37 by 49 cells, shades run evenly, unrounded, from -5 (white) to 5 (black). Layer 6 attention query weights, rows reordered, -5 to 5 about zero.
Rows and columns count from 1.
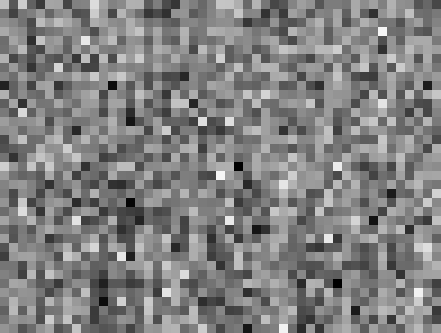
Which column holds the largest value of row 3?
28
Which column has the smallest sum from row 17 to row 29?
32
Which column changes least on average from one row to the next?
39
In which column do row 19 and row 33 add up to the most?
27
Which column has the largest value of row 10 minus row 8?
7
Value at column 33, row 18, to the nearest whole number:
-3
